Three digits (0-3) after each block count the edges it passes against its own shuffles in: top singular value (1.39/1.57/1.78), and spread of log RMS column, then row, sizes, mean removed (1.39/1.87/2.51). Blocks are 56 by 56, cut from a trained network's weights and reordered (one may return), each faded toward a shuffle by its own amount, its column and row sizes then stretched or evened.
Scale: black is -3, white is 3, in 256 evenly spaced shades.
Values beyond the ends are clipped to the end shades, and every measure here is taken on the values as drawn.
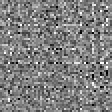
2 2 2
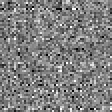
0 1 2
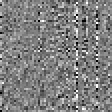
3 3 0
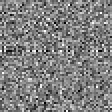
3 0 1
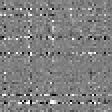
3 2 3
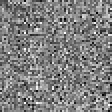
3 2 0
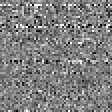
0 1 3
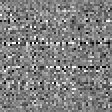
3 2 3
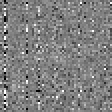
2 3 1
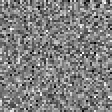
1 0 0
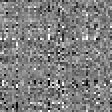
3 3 2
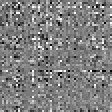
0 3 3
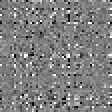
3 3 3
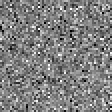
0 2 1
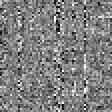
2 3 1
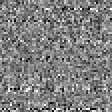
2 0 3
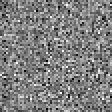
1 1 0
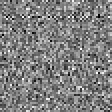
3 0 1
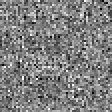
1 0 1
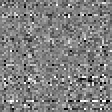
2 2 3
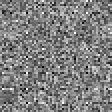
3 1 1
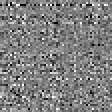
2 2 3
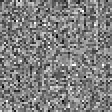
1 1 0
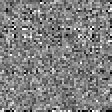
3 1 2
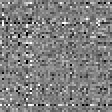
3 2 3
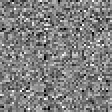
2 1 2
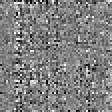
1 3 2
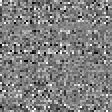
1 2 3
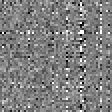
3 3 2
